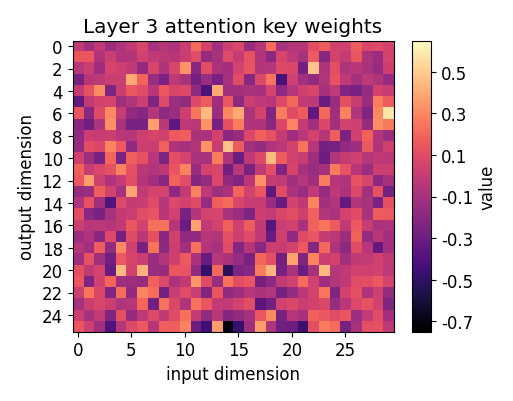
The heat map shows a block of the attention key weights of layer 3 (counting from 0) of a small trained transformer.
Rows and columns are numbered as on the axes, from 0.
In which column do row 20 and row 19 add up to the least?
12
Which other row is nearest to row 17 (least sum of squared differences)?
1
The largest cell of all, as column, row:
29, 6
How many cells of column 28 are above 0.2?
3
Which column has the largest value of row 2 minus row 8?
22
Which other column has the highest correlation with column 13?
9
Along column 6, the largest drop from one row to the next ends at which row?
21
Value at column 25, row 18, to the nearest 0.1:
-0.2
